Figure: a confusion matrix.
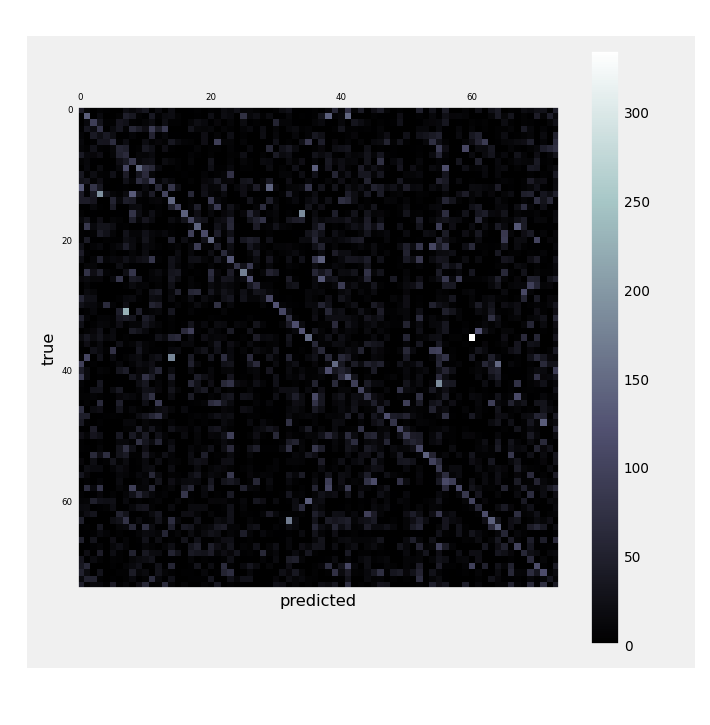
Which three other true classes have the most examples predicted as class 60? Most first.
35, 70, 21
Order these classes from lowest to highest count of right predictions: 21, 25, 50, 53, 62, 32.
21, 32, 50, 62, 53, 25
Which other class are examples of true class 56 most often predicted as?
23
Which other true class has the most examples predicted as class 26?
24
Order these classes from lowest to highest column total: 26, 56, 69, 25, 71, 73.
25, 26, 71, 69, 73, 56
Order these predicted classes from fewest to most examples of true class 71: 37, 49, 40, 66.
37, 40, 49, 66
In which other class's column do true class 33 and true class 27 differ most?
40
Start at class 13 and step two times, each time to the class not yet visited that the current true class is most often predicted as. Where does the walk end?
11
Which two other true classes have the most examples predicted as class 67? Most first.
18, 44
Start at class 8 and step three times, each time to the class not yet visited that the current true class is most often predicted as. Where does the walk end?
41
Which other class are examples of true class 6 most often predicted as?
59
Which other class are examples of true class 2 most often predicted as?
30
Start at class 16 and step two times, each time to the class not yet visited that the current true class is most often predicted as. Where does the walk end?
61
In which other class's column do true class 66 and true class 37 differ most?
55
